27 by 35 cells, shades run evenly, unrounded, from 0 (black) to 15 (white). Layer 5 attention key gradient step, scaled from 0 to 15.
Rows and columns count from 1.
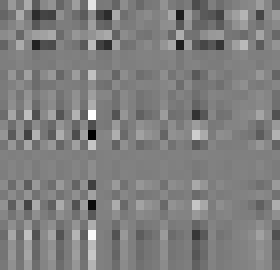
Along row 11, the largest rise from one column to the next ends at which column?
12
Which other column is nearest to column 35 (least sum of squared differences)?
15
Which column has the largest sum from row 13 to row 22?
25
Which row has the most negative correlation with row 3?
4
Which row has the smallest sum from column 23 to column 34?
5
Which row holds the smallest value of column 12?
14
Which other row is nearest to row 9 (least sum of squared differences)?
6
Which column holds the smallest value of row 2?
23
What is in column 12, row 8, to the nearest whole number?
11
